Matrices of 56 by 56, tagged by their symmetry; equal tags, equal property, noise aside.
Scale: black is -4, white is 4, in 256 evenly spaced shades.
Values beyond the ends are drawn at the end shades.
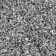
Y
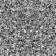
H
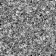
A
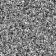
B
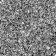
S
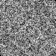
S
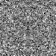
H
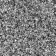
A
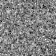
Y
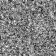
Y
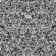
H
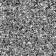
B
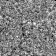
B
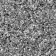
S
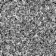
S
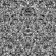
H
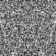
H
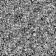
S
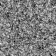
A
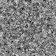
S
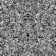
H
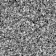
Y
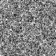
S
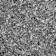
A
